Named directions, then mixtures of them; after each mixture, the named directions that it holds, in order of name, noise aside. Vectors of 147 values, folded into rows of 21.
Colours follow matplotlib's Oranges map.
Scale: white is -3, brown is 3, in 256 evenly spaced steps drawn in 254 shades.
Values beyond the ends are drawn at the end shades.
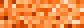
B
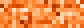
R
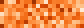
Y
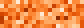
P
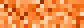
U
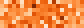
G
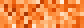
R, U.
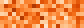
G, U.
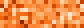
B, R.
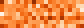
Y.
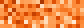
B, U.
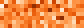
G, P, U.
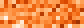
B.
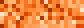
U, Y.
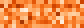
R.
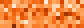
B, R.
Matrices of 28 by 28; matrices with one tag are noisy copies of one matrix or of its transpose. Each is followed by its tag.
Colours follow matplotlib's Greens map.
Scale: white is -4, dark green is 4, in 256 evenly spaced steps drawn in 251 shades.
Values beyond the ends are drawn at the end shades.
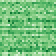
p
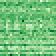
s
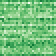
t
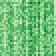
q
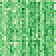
q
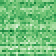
s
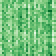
p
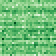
q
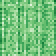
t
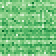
q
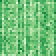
t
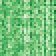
s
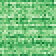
t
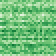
q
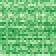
q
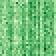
q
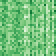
s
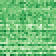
s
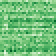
p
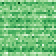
p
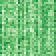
t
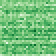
q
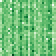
p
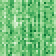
q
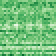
s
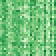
s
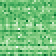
s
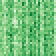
q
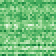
s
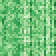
s
